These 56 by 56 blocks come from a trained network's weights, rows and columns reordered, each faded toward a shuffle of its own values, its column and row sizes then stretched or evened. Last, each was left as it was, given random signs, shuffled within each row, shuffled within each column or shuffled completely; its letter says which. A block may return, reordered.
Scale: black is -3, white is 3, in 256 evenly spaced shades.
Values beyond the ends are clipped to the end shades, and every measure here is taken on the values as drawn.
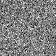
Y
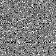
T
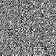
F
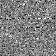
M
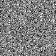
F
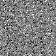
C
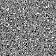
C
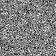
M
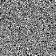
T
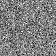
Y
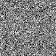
T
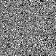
T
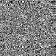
F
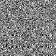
F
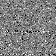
M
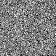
Y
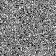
Y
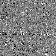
T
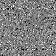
M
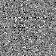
T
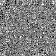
F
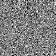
F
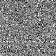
T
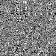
F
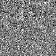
F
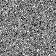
Y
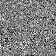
M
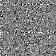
T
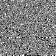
M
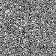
C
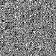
F
